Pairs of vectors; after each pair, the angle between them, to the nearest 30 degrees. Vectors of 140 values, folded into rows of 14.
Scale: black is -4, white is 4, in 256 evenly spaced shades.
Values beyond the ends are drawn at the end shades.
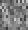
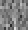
90 degrees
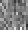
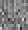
120 degrees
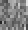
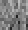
60 degrees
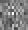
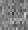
120 degrees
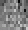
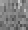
150 degrees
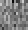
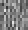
90 degrees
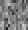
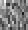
120 degrees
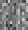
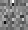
90 degrees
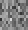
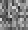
150 degrees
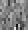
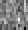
120 degrees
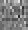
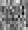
30 degrees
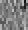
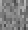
120 degrees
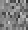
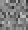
30 degrees
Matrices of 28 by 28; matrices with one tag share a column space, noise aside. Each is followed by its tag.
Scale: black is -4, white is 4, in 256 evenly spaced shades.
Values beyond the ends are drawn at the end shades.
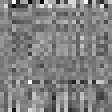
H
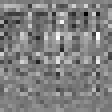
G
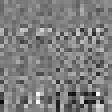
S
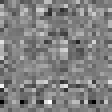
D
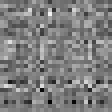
D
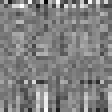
H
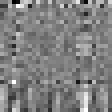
H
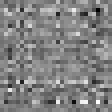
D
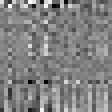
H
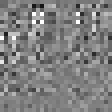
G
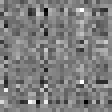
D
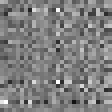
D
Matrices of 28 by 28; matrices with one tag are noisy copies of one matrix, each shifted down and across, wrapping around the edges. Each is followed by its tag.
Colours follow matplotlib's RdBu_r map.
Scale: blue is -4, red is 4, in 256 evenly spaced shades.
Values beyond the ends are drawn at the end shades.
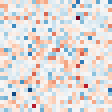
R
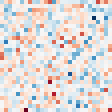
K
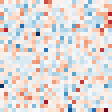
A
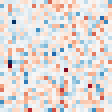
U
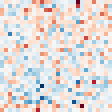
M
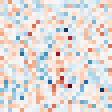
A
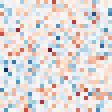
K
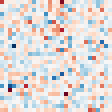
U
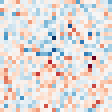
M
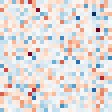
R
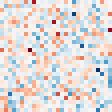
K
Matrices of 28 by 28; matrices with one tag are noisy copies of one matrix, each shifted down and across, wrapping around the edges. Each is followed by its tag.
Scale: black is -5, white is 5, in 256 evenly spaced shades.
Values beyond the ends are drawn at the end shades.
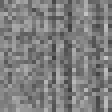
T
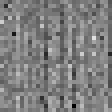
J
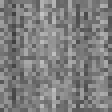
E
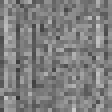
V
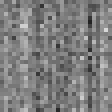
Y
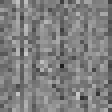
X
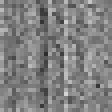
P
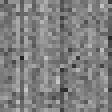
X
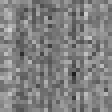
Y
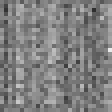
Y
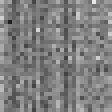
Y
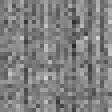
J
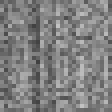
P
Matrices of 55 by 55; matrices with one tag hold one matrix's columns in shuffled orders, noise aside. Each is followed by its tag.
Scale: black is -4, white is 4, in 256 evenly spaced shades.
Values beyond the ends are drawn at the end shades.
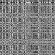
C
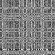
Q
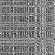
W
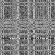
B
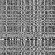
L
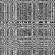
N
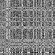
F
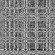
Q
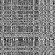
L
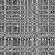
L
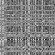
L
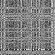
Q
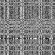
B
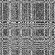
N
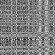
L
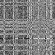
B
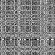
L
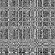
F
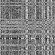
B
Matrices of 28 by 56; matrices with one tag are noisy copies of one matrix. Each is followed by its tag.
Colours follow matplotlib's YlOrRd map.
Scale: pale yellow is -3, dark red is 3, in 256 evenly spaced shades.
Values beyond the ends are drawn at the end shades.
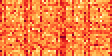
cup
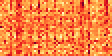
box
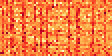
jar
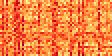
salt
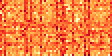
cup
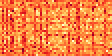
jar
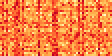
salt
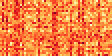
salt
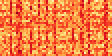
box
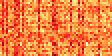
salt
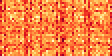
cup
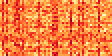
salt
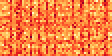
box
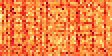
jar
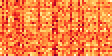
salt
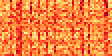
box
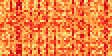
box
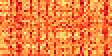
box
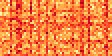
box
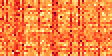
salt
